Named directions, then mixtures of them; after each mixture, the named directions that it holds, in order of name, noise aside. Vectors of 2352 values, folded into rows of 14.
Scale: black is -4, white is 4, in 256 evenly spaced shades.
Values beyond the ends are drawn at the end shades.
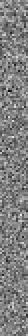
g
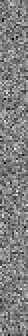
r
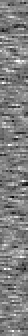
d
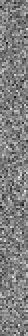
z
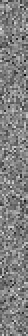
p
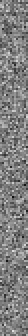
d, g, p.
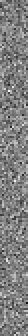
g, z.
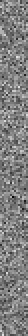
g, p, r.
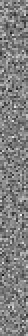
g, z.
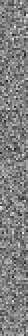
g, r, z.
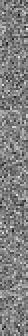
p, r, z.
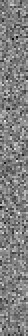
r, z.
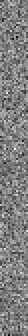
r.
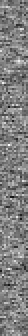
d, g, p.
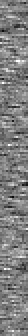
d.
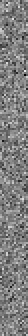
g, p.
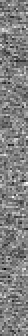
d, g, z.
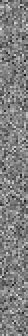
p.
